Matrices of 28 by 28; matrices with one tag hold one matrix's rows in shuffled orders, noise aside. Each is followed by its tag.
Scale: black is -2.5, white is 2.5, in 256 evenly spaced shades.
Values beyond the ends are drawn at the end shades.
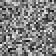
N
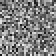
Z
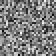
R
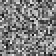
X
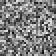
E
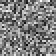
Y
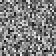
R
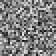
X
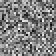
R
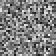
E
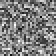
Y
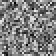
X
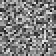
E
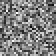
N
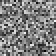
Y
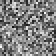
N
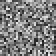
E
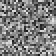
Y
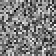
R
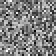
R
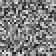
Y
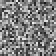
Z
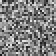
Z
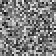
X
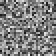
E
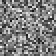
N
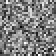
N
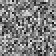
Z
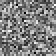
Y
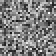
N
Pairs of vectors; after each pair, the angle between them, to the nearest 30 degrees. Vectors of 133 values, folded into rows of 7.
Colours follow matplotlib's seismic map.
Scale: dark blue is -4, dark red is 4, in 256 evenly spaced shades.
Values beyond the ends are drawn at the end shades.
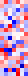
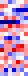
60 degrees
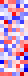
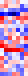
120 degrees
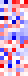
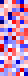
90 degrees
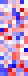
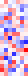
120 degrees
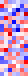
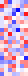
30 degrees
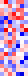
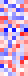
150 degrees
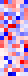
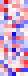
60 degrees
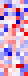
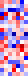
120 degrees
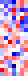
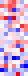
120 degrees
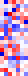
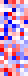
30 degrees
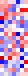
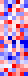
120 degrees
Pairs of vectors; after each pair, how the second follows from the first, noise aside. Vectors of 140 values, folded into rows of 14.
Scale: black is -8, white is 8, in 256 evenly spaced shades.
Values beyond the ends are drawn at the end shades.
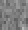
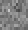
shuffled.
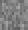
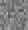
shuffled.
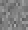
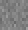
shrunk.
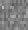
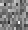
wrapped around, scaled up.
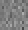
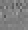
reversed, negated, partly zeroed.
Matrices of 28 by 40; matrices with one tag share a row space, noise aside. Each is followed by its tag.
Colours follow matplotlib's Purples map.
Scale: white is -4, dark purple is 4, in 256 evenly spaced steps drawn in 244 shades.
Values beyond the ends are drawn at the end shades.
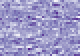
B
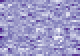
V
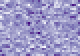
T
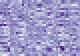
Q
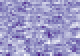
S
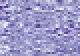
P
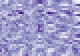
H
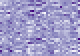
T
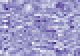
P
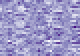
S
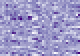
B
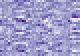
S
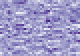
S
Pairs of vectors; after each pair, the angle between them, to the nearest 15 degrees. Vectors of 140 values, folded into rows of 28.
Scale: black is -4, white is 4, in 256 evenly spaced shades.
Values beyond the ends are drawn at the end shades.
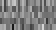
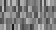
30 degrees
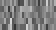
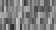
90 degrees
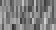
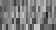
135 degrees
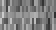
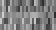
15 degrees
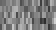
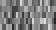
165 degrees
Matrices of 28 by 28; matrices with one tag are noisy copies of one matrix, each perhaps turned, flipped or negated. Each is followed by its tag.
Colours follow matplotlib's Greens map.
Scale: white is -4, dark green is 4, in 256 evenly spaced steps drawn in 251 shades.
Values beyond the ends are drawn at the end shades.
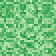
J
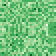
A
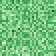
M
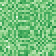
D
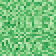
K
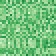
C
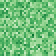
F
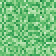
K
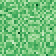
K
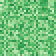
C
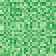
M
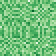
D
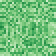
A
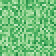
M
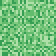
M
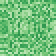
A
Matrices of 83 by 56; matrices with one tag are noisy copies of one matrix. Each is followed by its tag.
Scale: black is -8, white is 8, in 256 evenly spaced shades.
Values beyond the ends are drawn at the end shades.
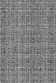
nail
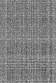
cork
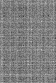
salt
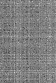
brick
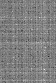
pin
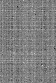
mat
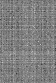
mat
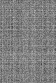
mat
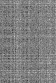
brick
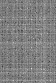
pin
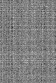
mat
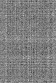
cork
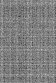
salt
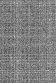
brick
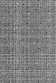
brick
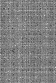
nail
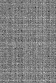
pin
